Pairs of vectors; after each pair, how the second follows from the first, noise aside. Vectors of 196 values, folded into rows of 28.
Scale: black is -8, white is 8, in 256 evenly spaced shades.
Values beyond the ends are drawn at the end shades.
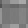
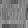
reversed, negated.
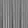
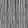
reversed.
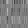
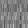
reversed, negated.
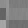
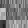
negated, scaled up.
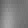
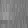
wrapped around, shrunk.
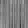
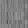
wrapped around, shrunk.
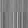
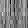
reversed, negated, scaled up.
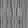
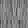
copied.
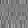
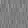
wrapped around, shrunk.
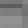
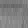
shrunk.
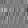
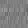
shrunk.
